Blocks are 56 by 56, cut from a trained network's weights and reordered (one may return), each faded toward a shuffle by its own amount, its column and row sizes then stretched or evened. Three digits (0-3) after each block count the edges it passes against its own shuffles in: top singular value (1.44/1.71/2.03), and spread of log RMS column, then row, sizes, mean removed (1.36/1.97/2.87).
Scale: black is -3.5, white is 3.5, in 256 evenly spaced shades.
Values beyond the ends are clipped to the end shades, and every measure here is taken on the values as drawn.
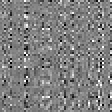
3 3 2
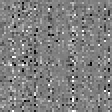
0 3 2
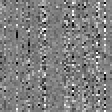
1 3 0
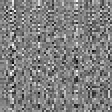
3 3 0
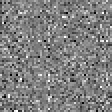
2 1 2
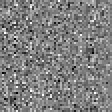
0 2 0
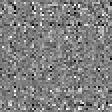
2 2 2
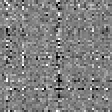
2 2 2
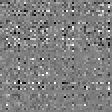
1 2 3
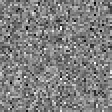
1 1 0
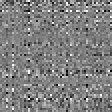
3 2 3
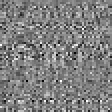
3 0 3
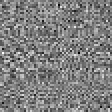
3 0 2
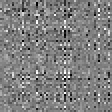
3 3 2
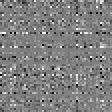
0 2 3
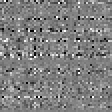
2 1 3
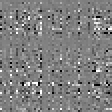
1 3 3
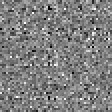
1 1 2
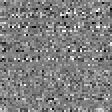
1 0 3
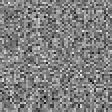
2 0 0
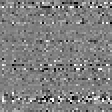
1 1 3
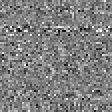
1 0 2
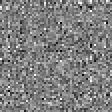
1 1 1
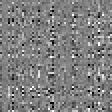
2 3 2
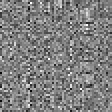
3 2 0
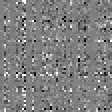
0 3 2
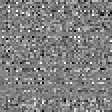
0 1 3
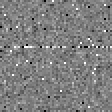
1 0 1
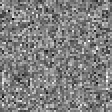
1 1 0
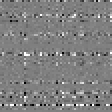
3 1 3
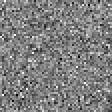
0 0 0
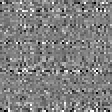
2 1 3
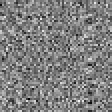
3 0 2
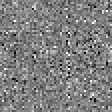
0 2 1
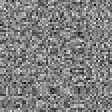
2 0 0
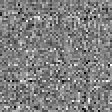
1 1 2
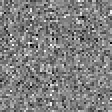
0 1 1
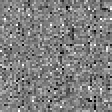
0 2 1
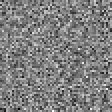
2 0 0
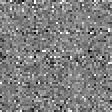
0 1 2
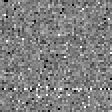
1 0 0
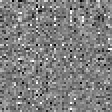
2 2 2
